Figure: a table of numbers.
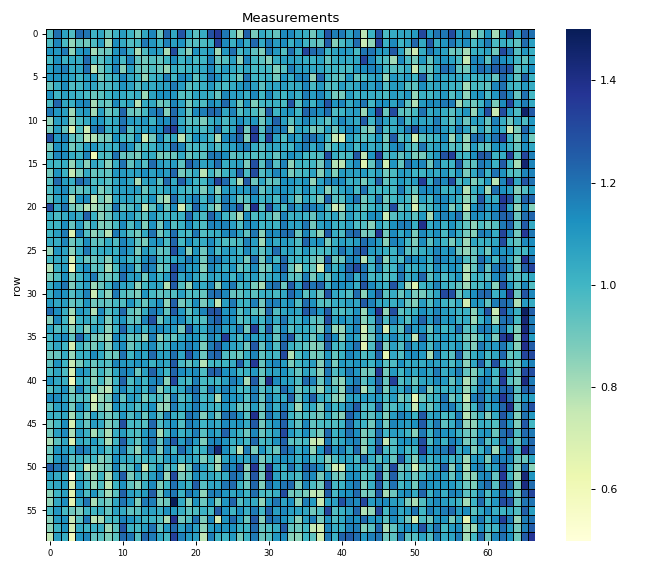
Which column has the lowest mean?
3
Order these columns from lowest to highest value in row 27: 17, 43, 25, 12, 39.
12, 39, 25, 43, 17
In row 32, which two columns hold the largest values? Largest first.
65, 45
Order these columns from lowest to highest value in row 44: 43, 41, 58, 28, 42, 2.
58, 43, 2, 42, 41, 28
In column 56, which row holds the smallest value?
8
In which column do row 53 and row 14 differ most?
6
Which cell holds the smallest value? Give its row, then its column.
51, 3
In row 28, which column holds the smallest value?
57
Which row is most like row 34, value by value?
15
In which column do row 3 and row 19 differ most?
43
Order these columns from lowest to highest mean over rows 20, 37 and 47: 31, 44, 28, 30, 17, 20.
44, 31, 30, 20, 17, 28
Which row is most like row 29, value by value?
2
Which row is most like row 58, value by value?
27
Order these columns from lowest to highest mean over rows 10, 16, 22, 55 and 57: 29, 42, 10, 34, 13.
29, 34, 13, 42, 10
